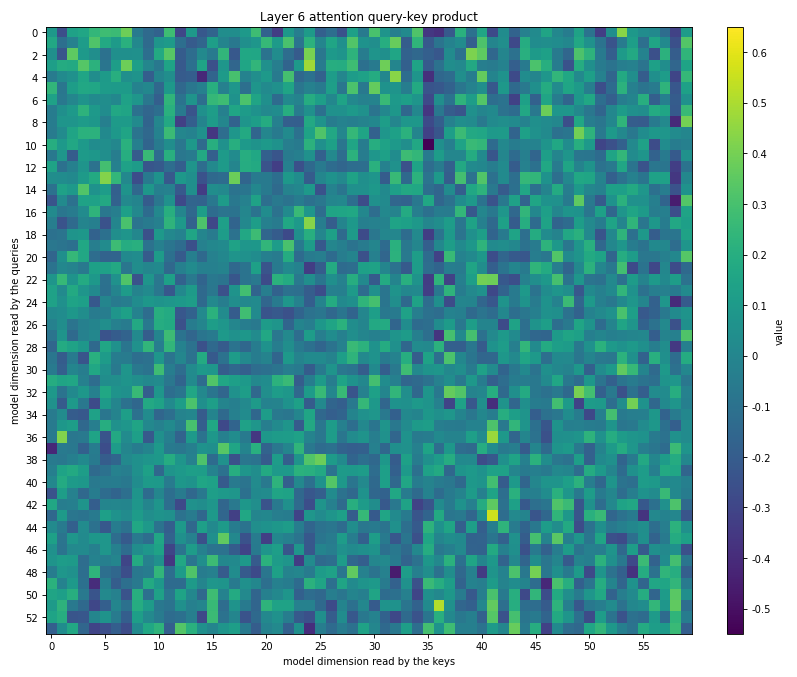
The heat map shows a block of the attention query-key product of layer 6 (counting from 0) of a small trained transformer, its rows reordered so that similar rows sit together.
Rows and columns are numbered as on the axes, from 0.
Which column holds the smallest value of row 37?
0
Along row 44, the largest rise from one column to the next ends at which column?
35
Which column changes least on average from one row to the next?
57
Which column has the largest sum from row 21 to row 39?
53
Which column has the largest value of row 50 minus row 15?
58
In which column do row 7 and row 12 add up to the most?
46
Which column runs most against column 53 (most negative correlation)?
21
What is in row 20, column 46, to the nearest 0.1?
-0.1
